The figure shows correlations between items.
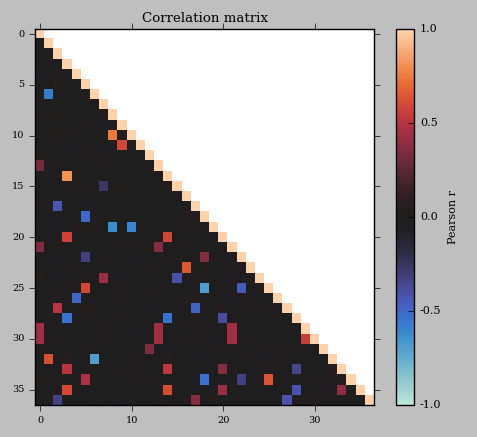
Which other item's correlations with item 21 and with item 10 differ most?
8
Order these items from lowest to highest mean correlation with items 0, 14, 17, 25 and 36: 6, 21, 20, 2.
2, 6, 21, 20
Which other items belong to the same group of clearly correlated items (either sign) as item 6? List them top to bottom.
1, 32
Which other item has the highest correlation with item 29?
30
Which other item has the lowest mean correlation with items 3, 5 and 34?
18
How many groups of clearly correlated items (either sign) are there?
11
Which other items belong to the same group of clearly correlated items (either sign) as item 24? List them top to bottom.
7, 15
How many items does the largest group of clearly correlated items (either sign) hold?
6
